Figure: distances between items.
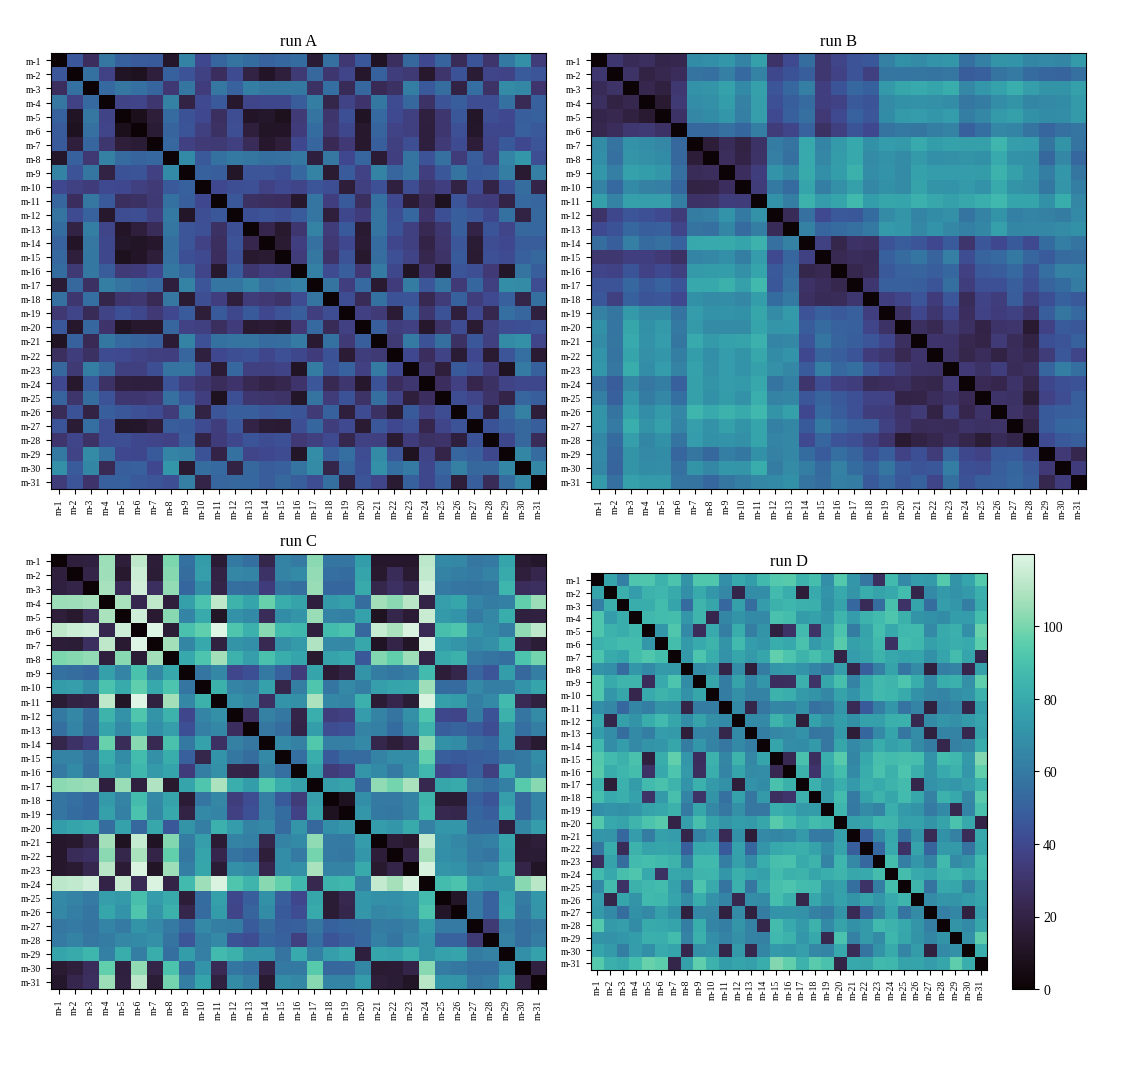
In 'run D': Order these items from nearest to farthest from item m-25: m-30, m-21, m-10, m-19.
m-21, m-30, m-19, m-10
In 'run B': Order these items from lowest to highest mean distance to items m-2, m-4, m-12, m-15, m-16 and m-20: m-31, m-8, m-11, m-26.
m-26, m-31, m-8, m-11
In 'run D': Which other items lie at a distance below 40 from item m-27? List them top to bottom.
m-8, m-11, m-13, m-21, m-30
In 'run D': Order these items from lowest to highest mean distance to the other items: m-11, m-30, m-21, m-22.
m-11, m-21, m-30, m-22
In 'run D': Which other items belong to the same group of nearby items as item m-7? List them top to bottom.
m-20, m-31
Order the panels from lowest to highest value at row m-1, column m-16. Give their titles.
run B, run A, run C, run D
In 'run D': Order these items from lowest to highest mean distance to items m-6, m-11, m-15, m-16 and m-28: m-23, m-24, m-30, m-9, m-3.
m-9, m-30, m-24, m-3, m-23
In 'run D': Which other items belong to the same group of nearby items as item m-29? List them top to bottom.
m-19
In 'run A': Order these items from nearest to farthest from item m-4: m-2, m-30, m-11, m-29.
m-30, m-2, m-11, m-29
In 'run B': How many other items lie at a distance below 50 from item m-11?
4
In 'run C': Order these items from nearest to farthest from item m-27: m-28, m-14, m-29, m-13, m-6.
m-28, m-13, m-14, m-29, m-6
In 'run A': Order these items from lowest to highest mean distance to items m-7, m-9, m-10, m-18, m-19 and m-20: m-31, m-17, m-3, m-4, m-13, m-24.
m-24, m-4, m-13, m-31, m-3, m-17
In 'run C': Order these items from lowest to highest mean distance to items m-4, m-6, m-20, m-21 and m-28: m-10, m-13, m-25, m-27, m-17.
m-17, m-27, m-13, m-25, m-10
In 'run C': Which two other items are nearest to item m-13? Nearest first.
m-16, m-12
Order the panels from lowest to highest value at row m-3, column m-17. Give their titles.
run A, run B, run D, run C
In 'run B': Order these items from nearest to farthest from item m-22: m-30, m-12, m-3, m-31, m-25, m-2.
m-25, m-31, m-30, m-2, m-12, m-3
